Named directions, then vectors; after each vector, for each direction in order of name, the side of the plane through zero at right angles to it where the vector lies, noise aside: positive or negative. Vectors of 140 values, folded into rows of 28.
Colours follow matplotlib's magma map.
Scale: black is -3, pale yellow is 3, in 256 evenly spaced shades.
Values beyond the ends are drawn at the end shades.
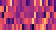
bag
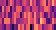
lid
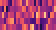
negative, negative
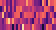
negative, positive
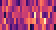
positive, positive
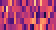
positive, positive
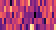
negative, negative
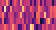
negative, negative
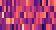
negative, positive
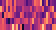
positive, negative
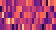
negative, positive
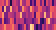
negative, negative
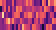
negative, positive
